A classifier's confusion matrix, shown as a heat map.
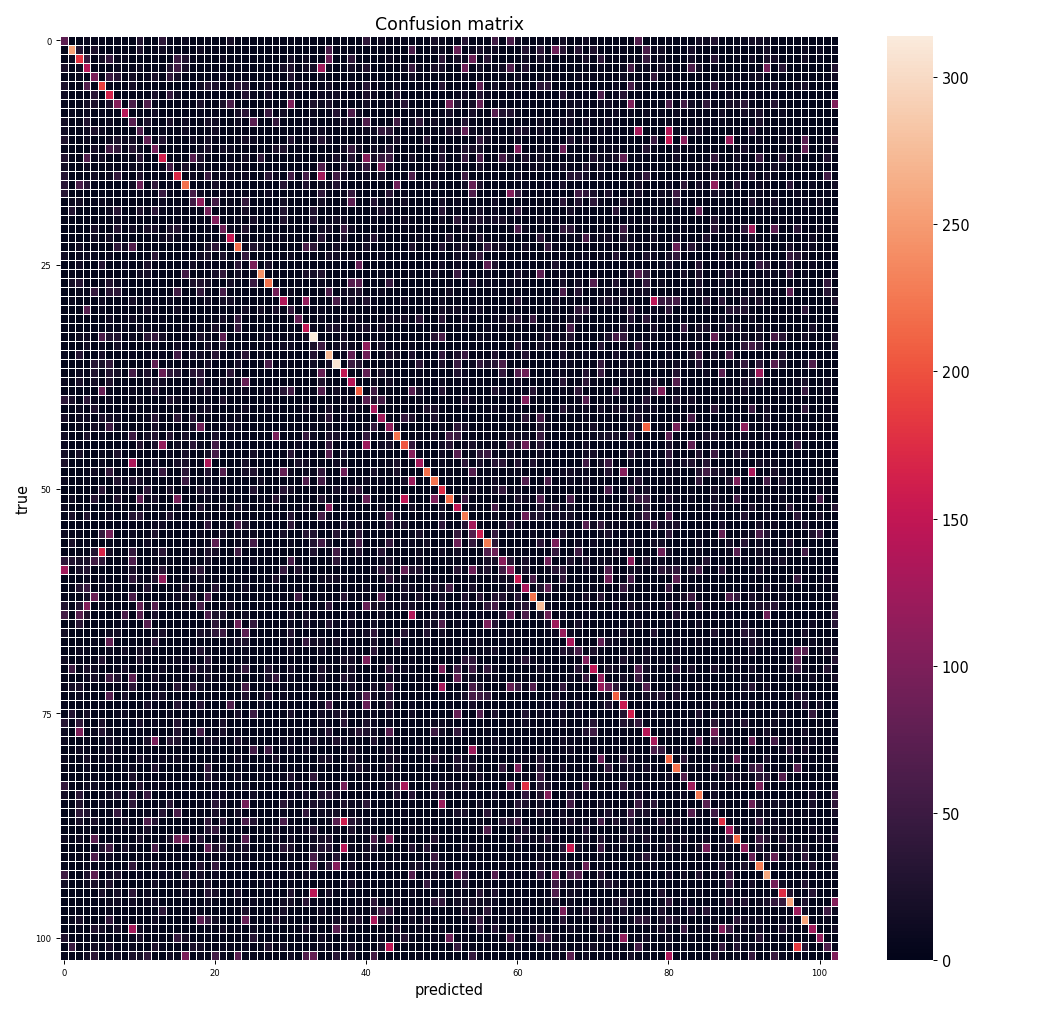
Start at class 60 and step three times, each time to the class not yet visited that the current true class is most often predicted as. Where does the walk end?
61
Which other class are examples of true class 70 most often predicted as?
50
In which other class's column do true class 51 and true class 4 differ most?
45
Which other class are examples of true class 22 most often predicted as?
69
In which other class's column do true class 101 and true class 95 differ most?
97
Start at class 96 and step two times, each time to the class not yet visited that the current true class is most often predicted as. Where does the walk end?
80
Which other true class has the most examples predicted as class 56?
65
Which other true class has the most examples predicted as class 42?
14
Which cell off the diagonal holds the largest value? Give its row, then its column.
43, 77
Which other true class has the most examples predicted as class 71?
72
